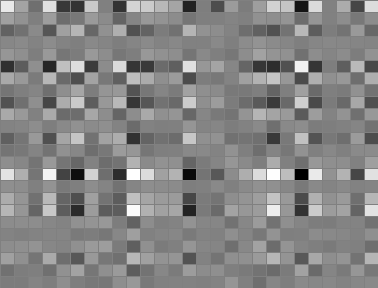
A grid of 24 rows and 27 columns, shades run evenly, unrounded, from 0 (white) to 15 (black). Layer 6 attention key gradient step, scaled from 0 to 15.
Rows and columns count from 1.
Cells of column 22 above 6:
18
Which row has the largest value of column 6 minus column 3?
15
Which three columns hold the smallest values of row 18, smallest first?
10, 20, 27
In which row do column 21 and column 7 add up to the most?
6
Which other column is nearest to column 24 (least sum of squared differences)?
17
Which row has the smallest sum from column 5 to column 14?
12
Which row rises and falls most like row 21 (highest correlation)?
19
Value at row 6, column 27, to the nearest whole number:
11
